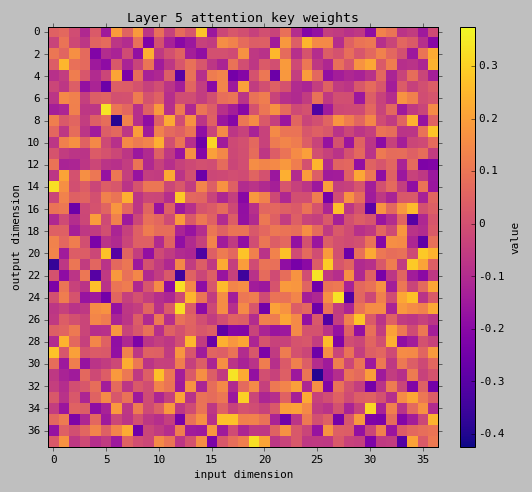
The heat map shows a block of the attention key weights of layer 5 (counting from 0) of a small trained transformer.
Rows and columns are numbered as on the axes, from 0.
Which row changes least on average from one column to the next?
18
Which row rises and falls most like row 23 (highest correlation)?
25
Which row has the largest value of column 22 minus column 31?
13
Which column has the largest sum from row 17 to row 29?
33
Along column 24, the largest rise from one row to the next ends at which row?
1
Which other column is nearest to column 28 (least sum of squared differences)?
3
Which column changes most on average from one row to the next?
12
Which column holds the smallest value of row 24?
28
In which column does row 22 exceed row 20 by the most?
6
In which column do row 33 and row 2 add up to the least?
8
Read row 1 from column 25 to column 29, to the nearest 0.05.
0.15 0.15 -0.1 0.05 0.1
